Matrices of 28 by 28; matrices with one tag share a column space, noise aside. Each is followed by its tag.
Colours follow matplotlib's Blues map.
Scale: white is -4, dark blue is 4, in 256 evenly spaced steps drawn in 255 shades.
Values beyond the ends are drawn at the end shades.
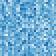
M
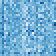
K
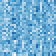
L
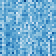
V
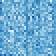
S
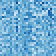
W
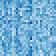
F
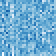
L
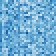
S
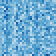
S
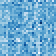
V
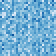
W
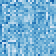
V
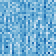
V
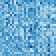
K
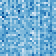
W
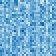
K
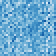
K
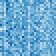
M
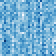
V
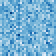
L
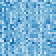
V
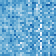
M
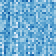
V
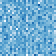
S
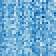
W
